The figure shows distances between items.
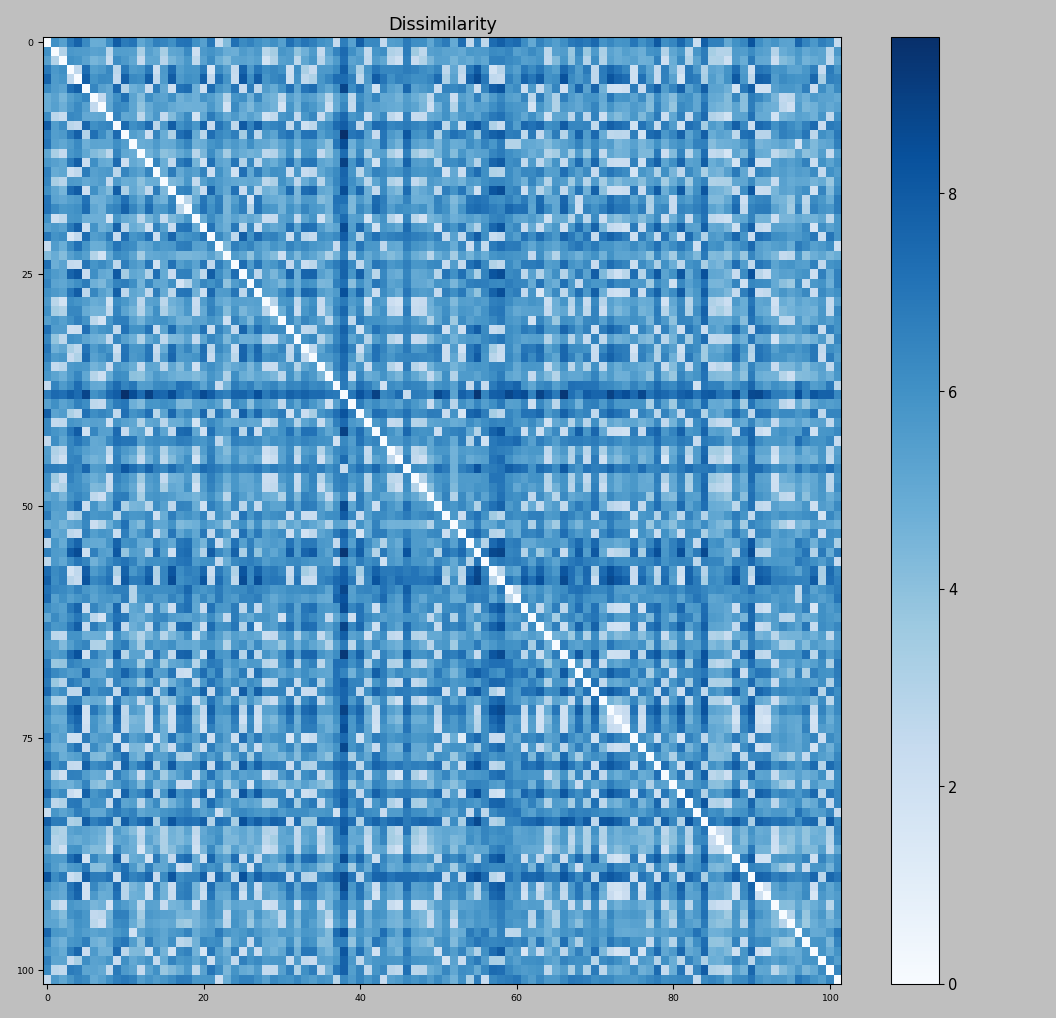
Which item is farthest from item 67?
84
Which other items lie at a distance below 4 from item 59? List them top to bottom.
11, 60, 96
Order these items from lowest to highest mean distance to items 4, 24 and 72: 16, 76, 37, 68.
76, 16, 68, 37
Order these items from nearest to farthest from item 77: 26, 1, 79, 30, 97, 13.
97, 26, 30, 79, 1, 13
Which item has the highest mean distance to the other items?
38
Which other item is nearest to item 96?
11
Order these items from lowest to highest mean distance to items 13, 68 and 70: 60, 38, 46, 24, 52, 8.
24, 52, 8, 60, 46, 38
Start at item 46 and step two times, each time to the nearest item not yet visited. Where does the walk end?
52
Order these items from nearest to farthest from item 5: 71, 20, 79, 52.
20, 71, 79, 52
